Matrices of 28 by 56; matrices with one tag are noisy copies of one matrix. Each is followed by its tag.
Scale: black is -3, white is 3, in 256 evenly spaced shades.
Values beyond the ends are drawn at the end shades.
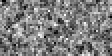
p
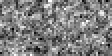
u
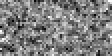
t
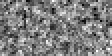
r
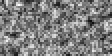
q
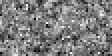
u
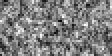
p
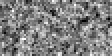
r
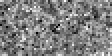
r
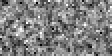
p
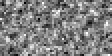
q
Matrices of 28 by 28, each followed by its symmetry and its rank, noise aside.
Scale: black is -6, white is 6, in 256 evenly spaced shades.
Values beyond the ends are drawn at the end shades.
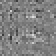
no symmetry, rank four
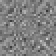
symmetric, rank four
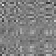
no symmetry, rank three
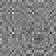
symmetric, rank four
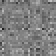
no symmetry, rank four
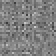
antisymmetric, rank four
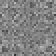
symmetric, rank four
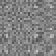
symmetric, rank three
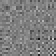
symmetric, rank three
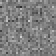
antisymmetric, rank four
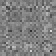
symmetric, rank four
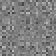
no symmetry, rank three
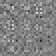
no symmetry, rank four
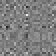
no symmetry, rank three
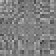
symmetric, rank three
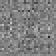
antisymmetric, rank four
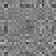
no symmetry, rank three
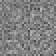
symmetric, rank four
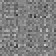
no symmetry, rank three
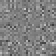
no symmetry, rank four
